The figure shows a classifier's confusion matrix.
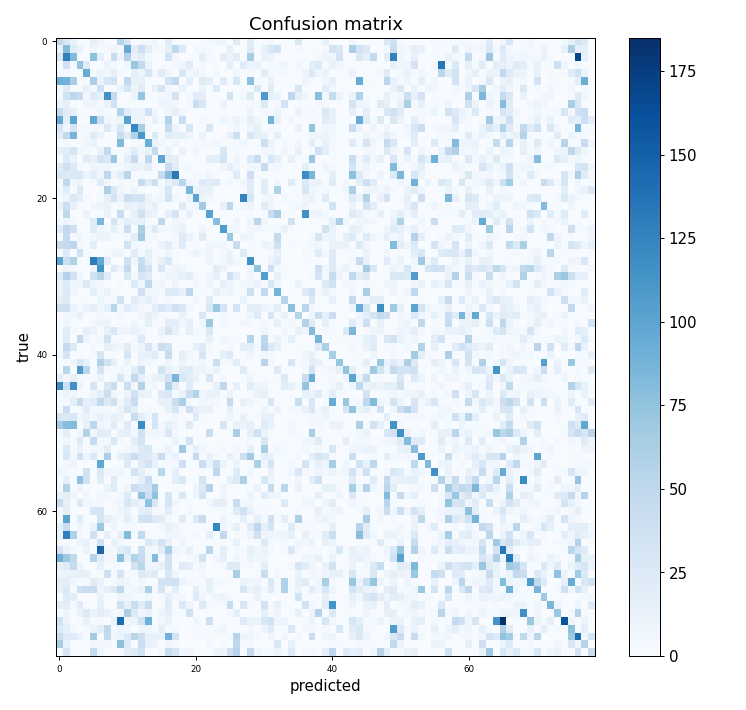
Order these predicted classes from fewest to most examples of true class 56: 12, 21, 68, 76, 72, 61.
72, 12, 21, 61, 76, 68
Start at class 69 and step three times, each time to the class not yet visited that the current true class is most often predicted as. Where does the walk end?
12
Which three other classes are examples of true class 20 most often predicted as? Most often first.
27, 57, 45
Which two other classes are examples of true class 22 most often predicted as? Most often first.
36, 32
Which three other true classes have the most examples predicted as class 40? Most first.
72, 46, 54
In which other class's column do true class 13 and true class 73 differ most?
68
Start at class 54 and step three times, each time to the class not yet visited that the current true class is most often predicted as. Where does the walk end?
23
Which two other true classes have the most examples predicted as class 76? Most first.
2, 11
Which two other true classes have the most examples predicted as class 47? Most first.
34, 41
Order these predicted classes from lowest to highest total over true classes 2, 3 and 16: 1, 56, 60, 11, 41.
41, 60, 11, 56, 1
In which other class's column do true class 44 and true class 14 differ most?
0
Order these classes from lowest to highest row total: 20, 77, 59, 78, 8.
77, 8, 59, 78, 20
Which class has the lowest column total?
54
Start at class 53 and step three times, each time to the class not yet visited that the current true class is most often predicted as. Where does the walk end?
50
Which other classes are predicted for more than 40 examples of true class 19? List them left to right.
7, 32, 43
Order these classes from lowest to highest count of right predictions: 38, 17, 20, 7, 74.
38, 20, 7, 17, 74
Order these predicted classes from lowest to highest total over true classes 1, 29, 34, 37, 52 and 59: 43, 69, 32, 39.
39, 32, 69, 43
